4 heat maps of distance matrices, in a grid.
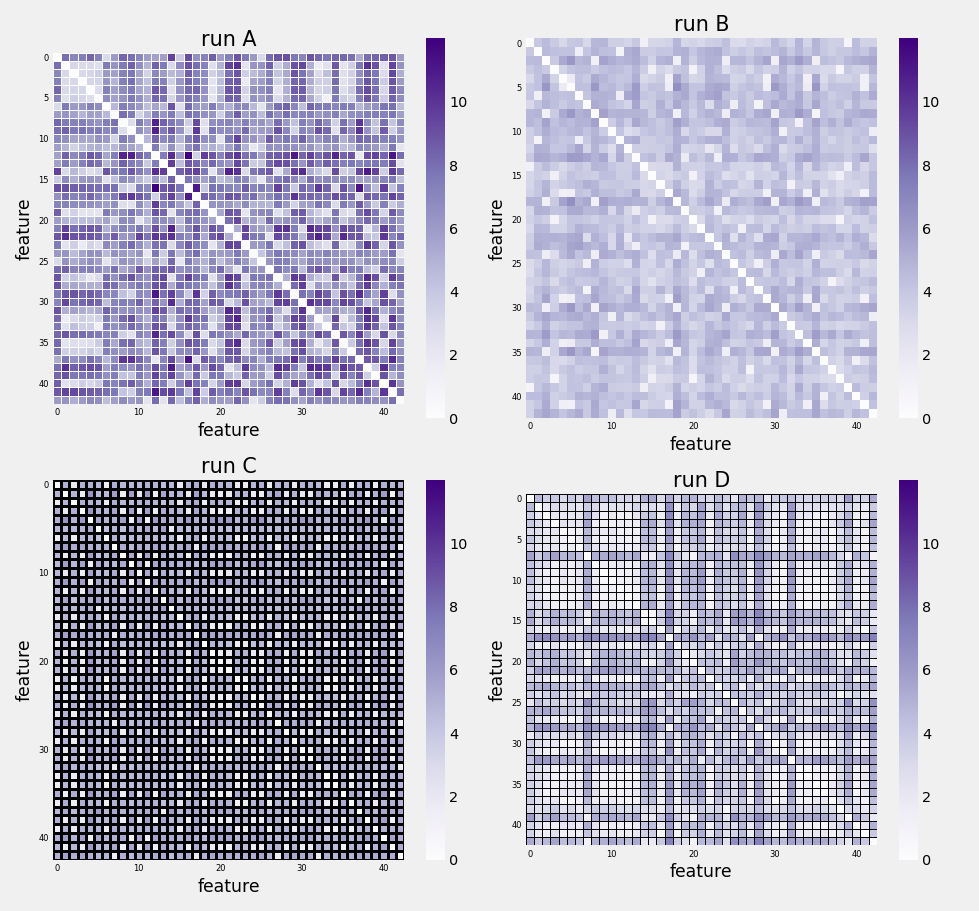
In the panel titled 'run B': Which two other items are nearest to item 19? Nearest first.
23, 13
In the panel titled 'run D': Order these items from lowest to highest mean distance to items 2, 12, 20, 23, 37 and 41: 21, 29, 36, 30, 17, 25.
30, 36, 29, 25, 21, 17
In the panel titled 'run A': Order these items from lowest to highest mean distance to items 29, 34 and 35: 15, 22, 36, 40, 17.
36, 15, 40, 22, 17
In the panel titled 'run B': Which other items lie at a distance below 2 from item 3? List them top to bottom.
15, 20, 38
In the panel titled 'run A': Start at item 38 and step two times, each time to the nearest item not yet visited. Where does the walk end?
30
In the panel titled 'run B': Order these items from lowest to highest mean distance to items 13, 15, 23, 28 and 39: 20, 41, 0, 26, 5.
0, 20, 26, 41, 5
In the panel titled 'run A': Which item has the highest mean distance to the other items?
12
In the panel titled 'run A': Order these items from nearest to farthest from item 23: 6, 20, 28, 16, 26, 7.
28, 20, 7, 6, 26, 16
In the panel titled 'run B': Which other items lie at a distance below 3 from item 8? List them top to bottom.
2, 18, 24, 30, 35
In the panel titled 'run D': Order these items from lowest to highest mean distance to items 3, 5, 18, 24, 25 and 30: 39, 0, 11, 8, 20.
11, 8, 0, 20, 39
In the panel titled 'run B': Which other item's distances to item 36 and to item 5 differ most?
40
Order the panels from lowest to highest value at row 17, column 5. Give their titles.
run B, run C, run D, run A
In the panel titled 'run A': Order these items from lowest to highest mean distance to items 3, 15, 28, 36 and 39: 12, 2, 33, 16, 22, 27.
2, 33, 27, 16, 22, 12
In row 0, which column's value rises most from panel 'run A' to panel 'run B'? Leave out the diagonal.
6
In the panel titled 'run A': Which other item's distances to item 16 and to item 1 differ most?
32
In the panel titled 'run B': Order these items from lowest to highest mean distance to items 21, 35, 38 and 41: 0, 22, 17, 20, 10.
20, 17, 0, 10, 22
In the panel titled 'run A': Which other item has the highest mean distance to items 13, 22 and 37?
14
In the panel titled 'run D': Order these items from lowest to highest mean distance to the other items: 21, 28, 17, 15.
15, 21, 28, 17
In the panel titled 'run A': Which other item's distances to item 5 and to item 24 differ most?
33
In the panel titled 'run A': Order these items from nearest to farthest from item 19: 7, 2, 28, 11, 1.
1, 2, 28, 11, 7
